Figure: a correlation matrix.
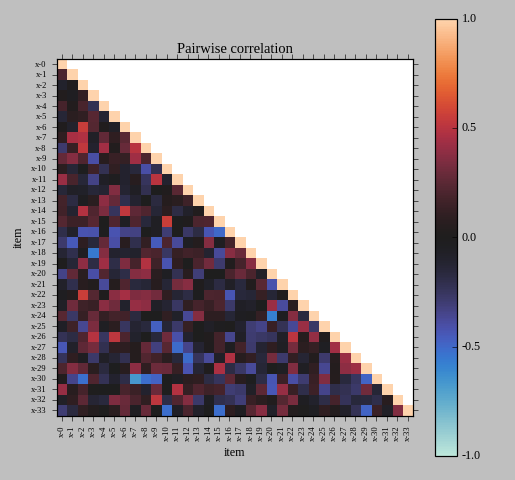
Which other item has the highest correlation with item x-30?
x-25
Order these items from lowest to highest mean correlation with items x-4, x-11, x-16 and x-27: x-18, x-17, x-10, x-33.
x-10, x-33, x-17, x-18
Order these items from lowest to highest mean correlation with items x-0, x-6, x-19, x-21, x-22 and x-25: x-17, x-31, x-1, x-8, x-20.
x-20, x-17, x-1, x-8, x-31
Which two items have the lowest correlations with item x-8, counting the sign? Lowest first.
x-30, x-10
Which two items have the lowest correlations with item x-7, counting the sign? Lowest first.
x-30, x-16
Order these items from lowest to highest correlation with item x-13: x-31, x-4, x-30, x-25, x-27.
x-27, x-25, x-30, x-31, x-4
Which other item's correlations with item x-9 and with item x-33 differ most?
x-29
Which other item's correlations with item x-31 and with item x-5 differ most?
x-26
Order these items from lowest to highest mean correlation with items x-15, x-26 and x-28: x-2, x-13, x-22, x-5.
x-13, x-2, x-5, x-22
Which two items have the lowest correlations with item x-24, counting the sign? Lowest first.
x-20, x-12
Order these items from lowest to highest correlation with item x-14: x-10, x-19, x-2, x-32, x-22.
x-32, x-10, x-22, x-19, x-2
